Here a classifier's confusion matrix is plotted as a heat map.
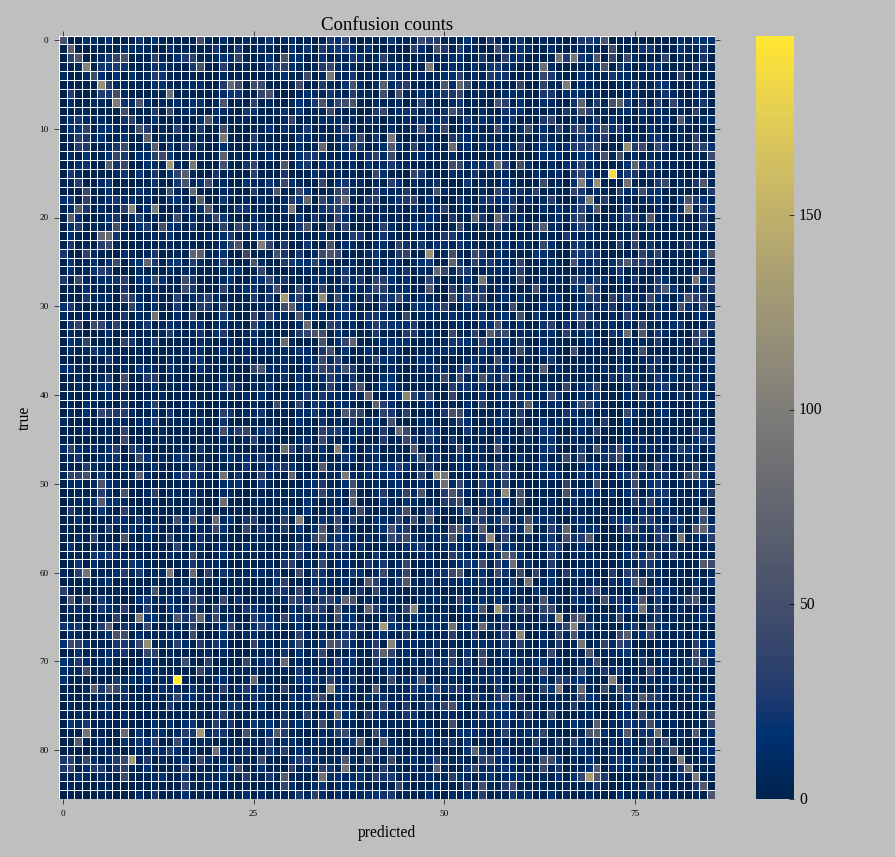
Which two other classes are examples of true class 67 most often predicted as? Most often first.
60, 74
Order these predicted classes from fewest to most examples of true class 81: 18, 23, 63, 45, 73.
23, 45, 73, 18, 63
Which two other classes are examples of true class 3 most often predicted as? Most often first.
48, 63
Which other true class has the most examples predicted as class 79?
28
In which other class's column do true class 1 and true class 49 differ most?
21
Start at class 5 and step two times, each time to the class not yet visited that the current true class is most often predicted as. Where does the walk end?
42
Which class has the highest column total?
34
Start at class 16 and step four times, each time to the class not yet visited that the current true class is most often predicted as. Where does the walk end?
38
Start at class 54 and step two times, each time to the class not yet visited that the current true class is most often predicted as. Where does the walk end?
12
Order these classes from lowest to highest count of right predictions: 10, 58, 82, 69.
10, 69, 58, 82
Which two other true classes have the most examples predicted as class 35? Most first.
73, 4
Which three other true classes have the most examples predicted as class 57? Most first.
64, 14, 20
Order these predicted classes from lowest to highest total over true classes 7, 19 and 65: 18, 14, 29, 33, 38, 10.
14, 33, 29, 38, 18, 10
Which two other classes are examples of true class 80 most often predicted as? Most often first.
20, 54
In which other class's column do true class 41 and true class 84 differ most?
61
